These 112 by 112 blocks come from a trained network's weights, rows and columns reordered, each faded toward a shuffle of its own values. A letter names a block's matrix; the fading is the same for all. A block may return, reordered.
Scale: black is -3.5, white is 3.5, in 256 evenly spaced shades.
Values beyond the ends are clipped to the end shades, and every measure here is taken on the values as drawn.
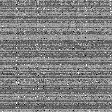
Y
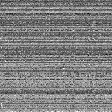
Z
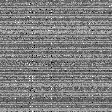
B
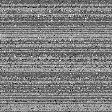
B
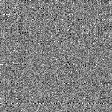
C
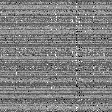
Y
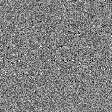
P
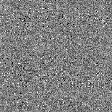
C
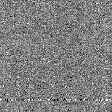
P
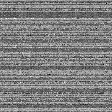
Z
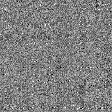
C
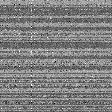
B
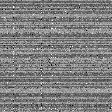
B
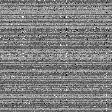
B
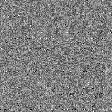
P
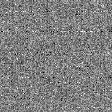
C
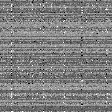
Y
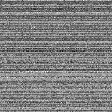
Z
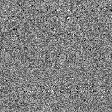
P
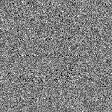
P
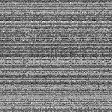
Z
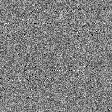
P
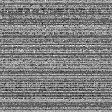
Z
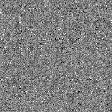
C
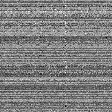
Z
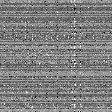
Y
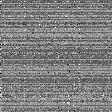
Y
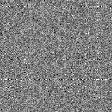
P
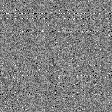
C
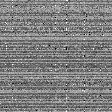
B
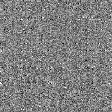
C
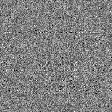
P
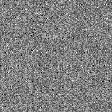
C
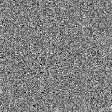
P
